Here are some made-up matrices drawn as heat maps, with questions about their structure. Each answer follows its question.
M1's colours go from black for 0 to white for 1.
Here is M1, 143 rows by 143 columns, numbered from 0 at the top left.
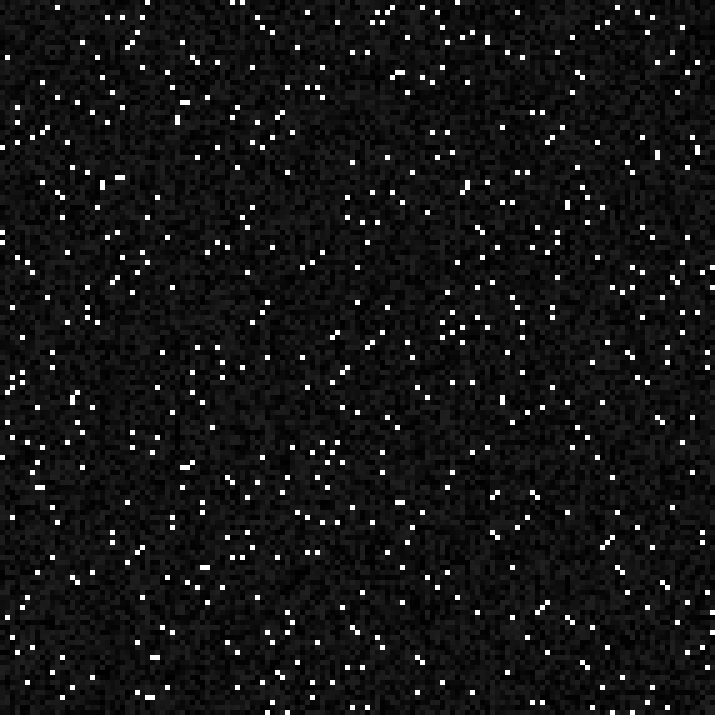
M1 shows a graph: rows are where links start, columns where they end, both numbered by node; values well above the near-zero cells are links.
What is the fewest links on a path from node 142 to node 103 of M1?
3
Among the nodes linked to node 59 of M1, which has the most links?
node 102
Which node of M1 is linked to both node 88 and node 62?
node 136
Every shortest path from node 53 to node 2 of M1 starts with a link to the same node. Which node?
node 126
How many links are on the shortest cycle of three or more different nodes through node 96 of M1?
6
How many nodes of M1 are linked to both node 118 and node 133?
2
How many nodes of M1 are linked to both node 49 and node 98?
2
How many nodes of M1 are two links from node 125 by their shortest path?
4
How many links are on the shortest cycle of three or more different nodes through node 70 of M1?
3
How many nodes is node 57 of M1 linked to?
6
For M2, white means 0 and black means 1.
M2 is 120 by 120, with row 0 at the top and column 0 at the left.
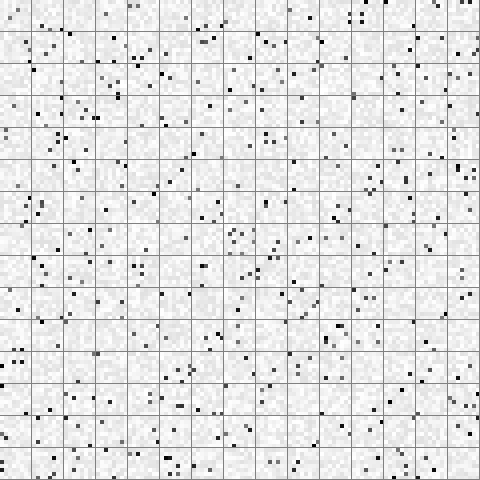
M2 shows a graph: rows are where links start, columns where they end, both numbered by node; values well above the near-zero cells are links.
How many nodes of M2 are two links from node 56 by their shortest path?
5
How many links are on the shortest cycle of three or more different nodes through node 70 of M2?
5
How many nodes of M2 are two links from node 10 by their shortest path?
8
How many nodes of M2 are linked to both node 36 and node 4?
0
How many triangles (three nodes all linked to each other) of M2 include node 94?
2
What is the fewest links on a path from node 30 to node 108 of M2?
7
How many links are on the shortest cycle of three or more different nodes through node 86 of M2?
4
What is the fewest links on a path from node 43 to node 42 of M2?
5
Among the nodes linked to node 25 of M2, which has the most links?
node 19
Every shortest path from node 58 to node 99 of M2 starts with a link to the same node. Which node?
node 60
